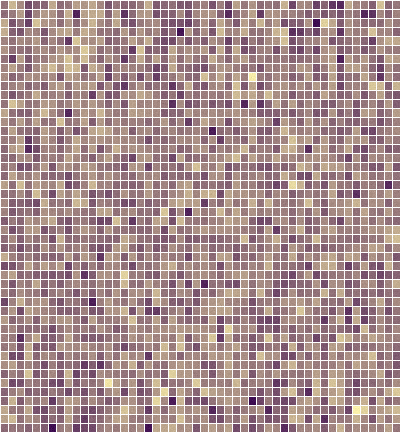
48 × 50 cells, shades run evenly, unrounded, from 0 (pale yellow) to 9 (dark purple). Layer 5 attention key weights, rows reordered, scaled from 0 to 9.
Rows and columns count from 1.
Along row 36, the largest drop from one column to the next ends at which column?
45
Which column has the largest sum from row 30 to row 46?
35
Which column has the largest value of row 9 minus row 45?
20
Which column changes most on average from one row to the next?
37
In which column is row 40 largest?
19
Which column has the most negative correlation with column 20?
32
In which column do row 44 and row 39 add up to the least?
21
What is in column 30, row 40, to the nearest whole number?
5
